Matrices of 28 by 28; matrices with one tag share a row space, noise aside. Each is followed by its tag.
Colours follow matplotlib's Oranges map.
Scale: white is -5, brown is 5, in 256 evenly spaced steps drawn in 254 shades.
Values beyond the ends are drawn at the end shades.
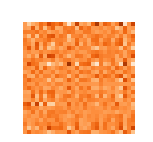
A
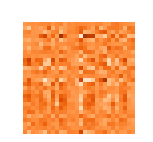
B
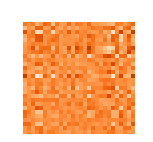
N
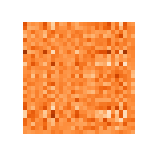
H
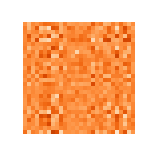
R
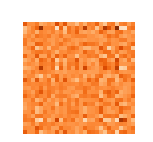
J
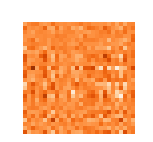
H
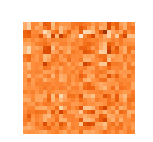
B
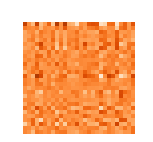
J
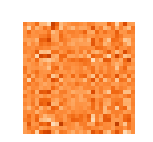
R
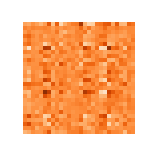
B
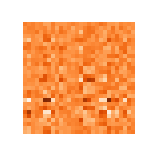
B
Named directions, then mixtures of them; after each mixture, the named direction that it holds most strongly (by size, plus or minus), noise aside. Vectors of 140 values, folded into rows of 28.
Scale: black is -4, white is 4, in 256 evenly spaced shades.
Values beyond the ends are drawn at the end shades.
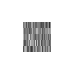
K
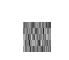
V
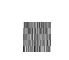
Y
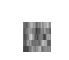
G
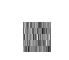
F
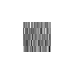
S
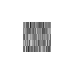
F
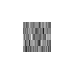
V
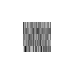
K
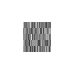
V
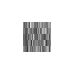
S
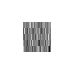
S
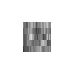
G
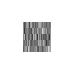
F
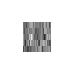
G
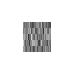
V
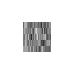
G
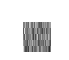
F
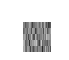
V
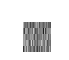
S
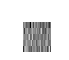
S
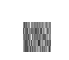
S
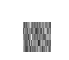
V
